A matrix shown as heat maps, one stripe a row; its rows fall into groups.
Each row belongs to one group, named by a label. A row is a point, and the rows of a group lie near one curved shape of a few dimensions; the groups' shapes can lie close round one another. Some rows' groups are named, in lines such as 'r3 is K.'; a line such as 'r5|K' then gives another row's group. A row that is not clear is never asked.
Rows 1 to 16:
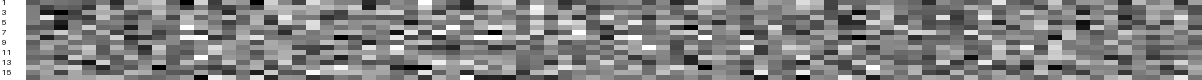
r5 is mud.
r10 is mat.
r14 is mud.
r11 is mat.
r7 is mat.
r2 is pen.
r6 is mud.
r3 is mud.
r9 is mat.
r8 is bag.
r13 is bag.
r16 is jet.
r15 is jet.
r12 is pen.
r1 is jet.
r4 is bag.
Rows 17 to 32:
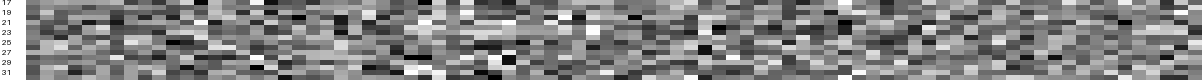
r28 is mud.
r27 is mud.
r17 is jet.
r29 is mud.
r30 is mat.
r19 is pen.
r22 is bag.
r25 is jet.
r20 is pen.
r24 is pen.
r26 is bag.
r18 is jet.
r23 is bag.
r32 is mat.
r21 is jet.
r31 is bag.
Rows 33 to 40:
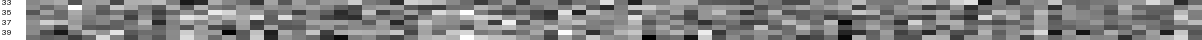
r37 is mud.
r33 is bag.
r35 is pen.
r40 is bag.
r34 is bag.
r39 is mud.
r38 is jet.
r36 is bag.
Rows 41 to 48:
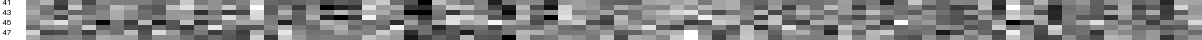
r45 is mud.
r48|mud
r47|mud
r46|mat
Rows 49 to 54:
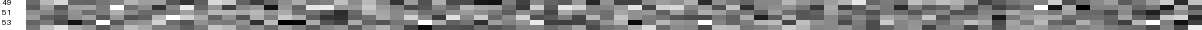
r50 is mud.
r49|bag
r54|bag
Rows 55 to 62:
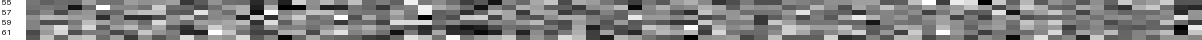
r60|bag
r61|bag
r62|mud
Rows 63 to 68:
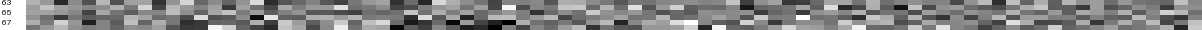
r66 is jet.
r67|mud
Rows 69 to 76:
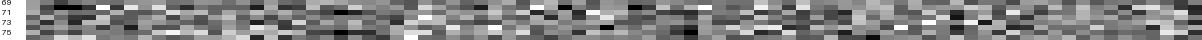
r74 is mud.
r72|bag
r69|jet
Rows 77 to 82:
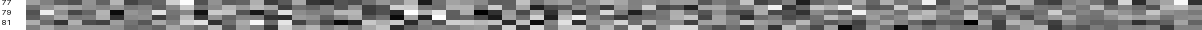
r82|mud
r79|bag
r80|mat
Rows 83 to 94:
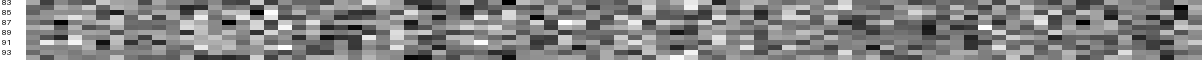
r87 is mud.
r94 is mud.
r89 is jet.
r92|mat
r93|mat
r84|bag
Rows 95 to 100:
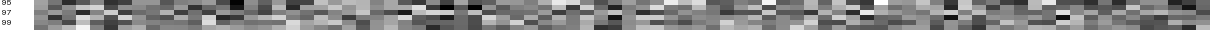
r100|bag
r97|bag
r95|jet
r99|pen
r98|bag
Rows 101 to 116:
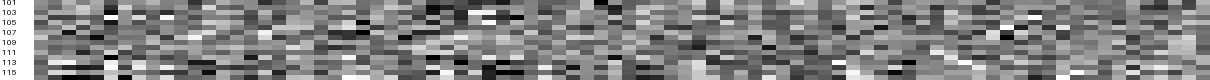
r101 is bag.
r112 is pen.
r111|bag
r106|mat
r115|jet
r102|bag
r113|mud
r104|mud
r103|pen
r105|pen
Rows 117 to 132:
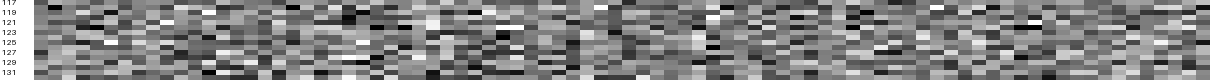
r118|bag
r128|mat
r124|mat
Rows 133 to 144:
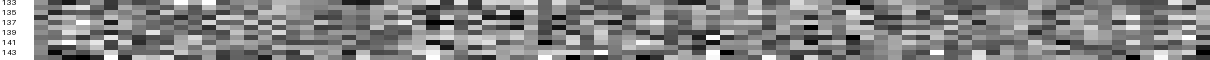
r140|bag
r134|bag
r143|bag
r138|jet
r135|mud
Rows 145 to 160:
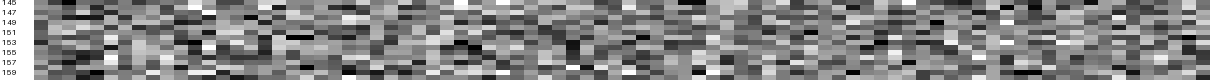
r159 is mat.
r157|mud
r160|pen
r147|pen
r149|jet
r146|mat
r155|pen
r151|jet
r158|pen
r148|pen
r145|mud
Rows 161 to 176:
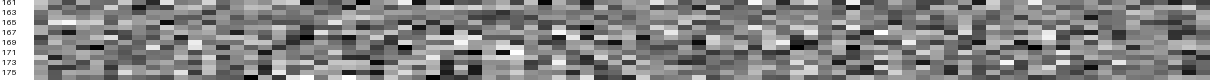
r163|mat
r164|jet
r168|pen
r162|bag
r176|pen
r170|mat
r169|mud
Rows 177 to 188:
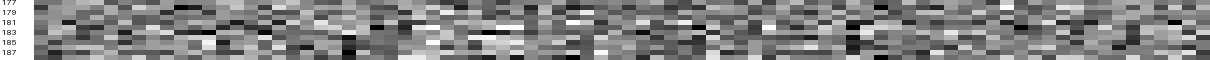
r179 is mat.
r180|mat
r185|jet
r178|jet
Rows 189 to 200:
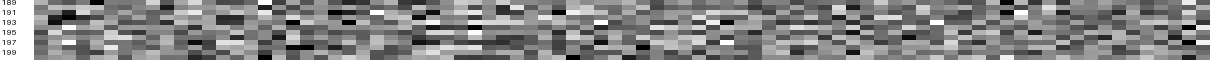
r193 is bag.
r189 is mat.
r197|bag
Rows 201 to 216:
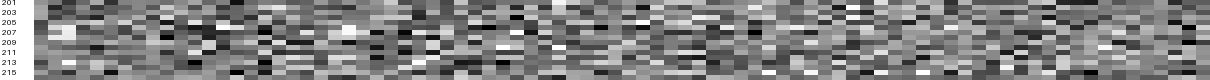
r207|mat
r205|mud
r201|jet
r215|jet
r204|mud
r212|mat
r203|jet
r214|mat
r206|bag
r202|mud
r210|mat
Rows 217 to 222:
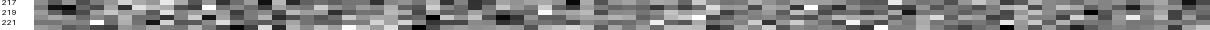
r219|mud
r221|mat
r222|mud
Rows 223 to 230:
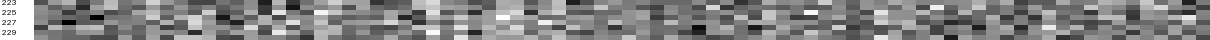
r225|jet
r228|mud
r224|bag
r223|mat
